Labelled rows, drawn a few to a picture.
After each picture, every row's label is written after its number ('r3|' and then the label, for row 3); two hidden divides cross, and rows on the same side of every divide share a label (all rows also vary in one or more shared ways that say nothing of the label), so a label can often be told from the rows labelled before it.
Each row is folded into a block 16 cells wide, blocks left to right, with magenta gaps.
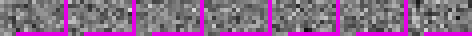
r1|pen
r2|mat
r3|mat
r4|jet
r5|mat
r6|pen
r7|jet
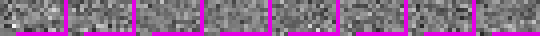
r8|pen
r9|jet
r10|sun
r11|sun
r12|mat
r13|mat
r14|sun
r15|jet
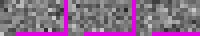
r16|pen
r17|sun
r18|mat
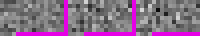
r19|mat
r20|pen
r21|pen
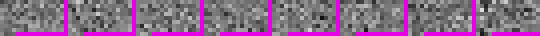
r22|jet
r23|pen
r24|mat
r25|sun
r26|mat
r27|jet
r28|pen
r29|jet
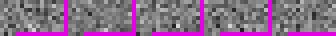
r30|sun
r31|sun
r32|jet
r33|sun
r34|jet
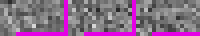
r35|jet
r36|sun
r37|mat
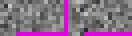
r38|mat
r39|pen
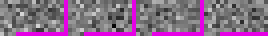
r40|mat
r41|mat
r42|sun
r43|sun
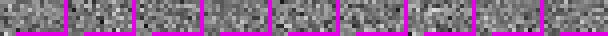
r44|pen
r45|mat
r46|pen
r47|mat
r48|pen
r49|sun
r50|mat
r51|mat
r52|mat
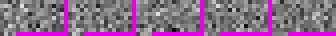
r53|jet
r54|sun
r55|mat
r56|pen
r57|pen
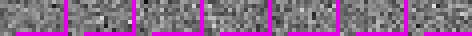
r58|mat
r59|sun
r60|jet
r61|jet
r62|mat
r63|mat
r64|sun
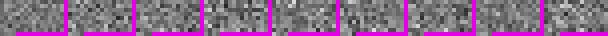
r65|sun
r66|pen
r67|mat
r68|sun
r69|pen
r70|sun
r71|jet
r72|pen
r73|sun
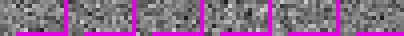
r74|mat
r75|jet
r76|mat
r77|jet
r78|sun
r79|jet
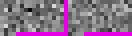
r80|sun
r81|mat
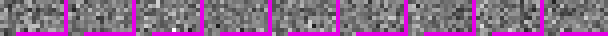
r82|jet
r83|mat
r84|mat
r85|sun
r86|mat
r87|sun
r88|jet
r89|sun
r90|sun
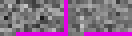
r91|sun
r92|mat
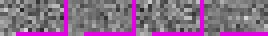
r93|pen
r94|sun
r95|pen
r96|pen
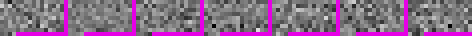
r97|jet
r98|mat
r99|jet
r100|sun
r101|mat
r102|sun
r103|mat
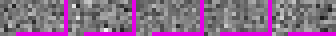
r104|mat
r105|sun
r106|mat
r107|jet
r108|sun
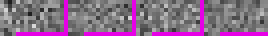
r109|jet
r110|jet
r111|mat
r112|jet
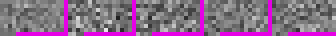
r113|sun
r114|mat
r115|mat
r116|sun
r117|sun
